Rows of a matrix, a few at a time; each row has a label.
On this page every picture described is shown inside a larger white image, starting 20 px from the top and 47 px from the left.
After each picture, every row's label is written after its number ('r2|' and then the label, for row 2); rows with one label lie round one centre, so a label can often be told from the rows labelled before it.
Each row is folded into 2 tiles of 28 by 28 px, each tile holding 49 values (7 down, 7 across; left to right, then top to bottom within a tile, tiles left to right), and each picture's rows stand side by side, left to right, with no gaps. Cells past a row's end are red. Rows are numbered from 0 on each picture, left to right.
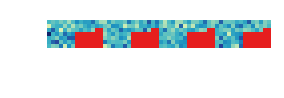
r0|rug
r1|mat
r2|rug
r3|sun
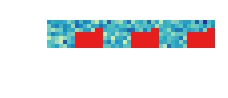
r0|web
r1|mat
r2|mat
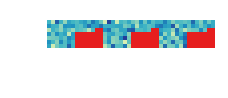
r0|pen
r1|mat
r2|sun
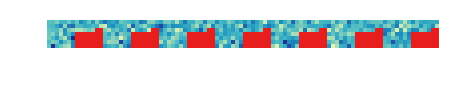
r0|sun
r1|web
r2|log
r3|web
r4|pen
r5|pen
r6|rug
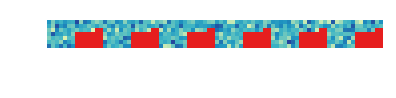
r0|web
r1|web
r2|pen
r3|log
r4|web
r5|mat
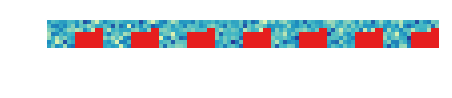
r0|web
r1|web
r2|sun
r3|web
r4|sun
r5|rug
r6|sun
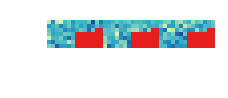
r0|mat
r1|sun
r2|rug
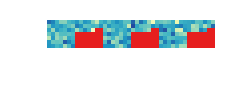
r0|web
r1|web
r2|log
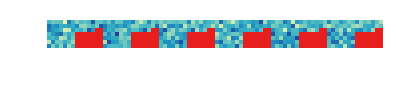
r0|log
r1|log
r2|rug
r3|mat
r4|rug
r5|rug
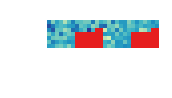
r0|log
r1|pen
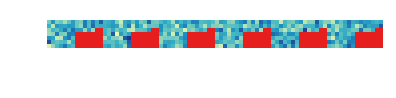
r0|mat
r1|sun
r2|sun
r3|mat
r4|rug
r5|pen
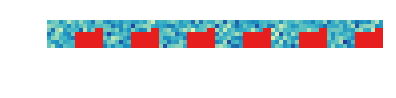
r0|rug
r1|web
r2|sun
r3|pen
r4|pen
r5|web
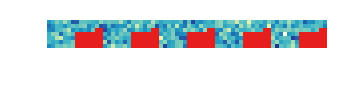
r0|log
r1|log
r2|sun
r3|rug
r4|sun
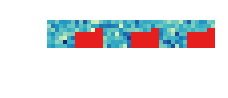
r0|web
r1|sun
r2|rug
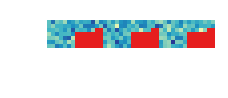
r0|mat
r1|pen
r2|pen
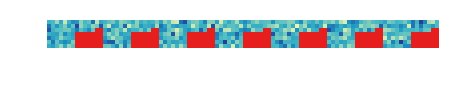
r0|log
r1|rug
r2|log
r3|rug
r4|rug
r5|log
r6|web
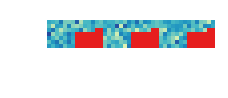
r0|rug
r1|sun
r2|web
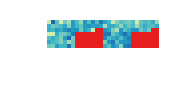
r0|mat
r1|rug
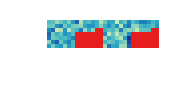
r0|rug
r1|sun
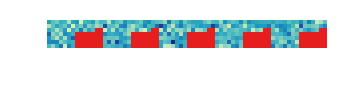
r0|rug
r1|pen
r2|pen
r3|pen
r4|web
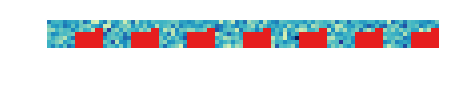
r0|web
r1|rug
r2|sun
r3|log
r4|sun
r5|pen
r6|pen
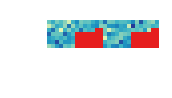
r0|rug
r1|web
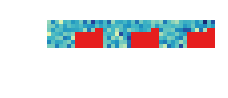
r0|mat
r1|sun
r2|mat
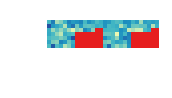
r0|sun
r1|sun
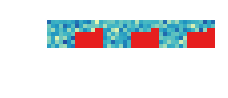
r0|web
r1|rug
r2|mat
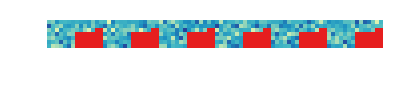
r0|pen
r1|pen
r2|mat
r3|pen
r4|web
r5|web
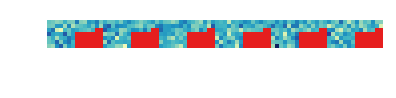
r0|rug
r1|log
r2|log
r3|sun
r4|sun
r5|rug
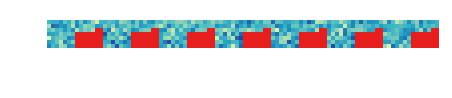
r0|web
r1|rug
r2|rug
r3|sun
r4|web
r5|sun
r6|mat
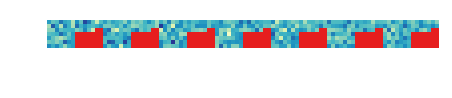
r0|web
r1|rug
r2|pen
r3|sun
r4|rug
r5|web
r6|pen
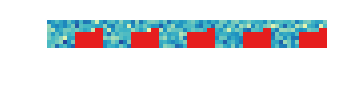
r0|web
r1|web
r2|pen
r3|rug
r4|rug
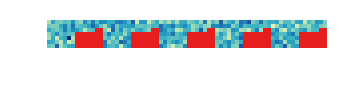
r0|mat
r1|web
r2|log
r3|sun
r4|rug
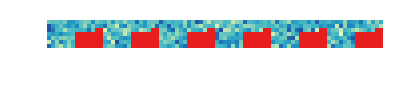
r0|log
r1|pen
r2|web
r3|rug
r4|mat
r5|sun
